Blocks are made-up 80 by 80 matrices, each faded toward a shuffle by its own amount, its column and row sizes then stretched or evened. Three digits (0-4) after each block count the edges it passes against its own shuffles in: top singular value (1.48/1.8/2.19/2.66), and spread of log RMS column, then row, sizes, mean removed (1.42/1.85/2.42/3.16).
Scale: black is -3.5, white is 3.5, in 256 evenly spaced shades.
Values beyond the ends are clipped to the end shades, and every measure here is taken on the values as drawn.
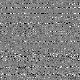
1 1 4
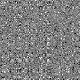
3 1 1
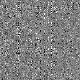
2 3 1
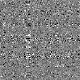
2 2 3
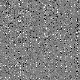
0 3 0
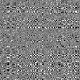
4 2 4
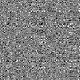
3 1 2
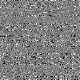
1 0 4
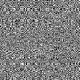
3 0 3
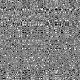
3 0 3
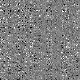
1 3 2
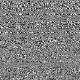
0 0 4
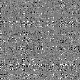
2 2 3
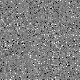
1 0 1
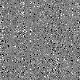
1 3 1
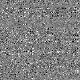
0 1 3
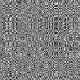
4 3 1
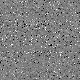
0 0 2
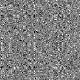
3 2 0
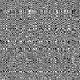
4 2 3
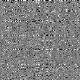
3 2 3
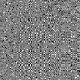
4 3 1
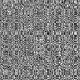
4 3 1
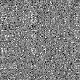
2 1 0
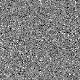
1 1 1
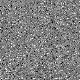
0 1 1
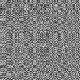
4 0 1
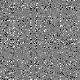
2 3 2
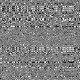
4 0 4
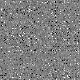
0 2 2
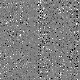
1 3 0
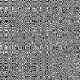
4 3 3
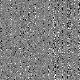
0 4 0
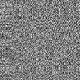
3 2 1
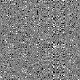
3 3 1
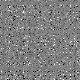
0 2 3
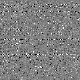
2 0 3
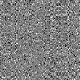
3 2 0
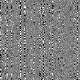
3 4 0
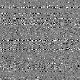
3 0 4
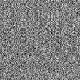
3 1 0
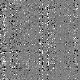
2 4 2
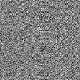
3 2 0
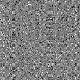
3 1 0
